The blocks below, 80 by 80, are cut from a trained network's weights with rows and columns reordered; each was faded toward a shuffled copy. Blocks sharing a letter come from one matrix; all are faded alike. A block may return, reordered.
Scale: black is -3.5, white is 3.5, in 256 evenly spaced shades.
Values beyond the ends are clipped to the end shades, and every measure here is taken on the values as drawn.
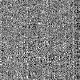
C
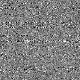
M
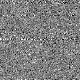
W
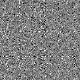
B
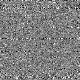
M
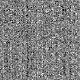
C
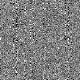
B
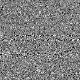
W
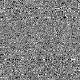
M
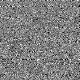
W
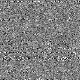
M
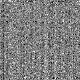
C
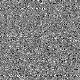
M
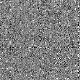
B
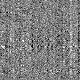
C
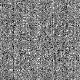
C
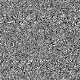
W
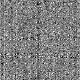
C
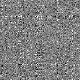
B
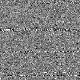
M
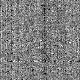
C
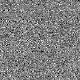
W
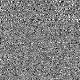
W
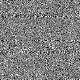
W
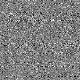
M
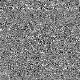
W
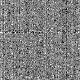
C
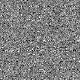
M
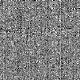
C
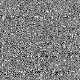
M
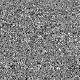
M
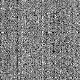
C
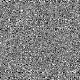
M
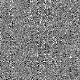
B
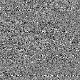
W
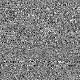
W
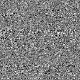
W
